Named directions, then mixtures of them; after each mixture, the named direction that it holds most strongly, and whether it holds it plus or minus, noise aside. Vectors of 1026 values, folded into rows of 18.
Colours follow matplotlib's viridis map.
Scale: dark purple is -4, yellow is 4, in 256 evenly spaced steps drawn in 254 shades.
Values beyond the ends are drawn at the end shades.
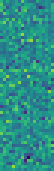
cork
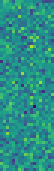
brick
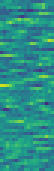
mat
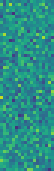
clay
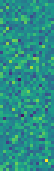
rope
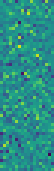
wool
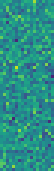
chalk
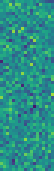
brick, plus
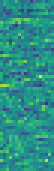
mat, plus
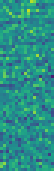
wool, plus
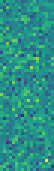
rope, plus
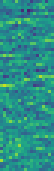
mat, plus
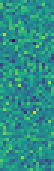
clay, plus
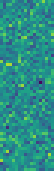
brick, minus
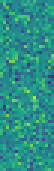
clay, minus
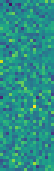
clay, minus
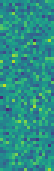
clay, minus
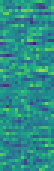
mat, minus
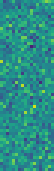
brick, minus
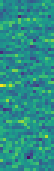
mat, plus
